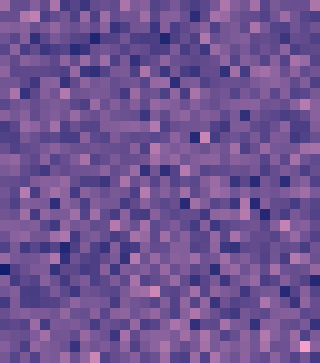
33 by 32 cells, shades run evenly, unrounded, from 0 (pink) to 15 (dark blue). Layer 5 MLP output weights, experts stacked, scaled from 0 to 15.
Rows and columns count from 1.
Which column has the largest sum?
8
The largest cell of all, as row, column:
25, 1
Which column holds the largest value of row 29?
24
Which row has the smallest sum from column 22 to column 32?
32
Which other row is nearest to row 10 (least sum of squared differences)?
14
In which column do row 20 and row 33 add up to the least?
10
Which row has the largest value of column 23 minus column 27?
7
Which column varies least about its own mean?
28
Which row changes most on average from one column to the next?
19
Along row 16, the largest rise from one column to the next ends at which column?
15
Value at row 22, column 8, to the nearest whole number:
12
